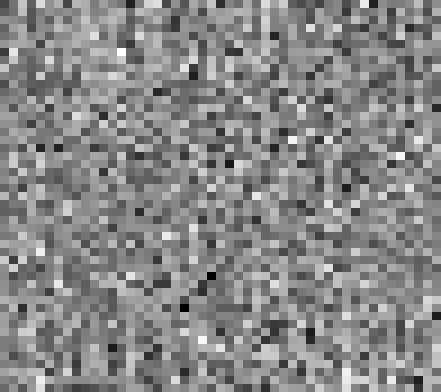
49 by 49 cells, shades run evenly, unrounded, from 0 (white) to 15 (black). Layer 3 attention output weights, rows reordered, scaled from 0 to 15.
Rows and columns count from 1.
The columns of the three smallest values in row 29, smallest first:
22, 37, 38
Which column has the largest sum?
6
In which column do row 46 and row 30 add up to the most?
9
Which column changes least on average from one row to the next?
10
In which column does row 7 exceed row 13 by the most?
39
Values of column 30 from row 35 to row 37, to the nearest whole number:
4 9 8
